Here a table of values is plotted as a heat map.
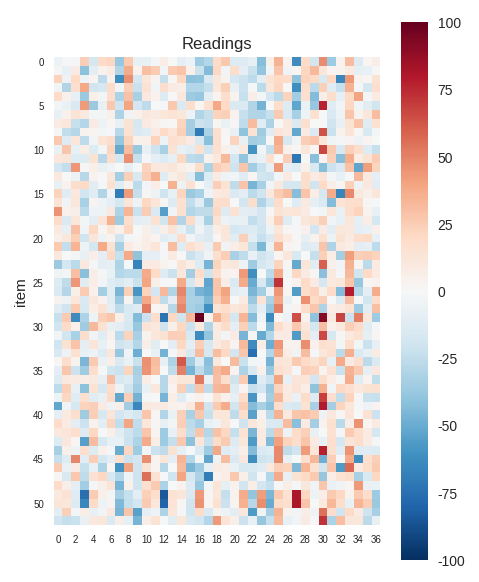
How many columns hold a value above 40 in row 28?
3
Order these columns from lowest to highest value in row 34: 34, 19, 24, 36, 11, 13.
24, 13, 36, 19, 34, 11
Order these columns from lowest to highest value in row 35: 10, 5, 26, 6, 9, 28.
9, 6, 5, 26, 28, 10
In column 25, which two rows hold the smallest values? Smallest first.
4, 41
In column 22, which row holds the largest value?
7
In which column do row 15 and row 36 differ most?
16
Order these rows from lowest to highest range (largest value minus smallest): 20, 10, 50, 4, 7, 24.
20, 7, 4, 24, 10, 50
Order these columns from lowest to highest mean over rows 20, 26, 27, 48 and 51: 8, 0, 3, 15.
15, 3, 0, 8
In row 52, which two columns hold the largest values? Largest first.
30, 18
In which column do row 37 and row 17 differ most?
0
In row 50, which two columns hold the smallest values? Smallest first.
12, 3
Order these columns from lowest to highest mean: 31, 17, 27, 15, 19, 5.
17, 15, 27, 5, 31, 19
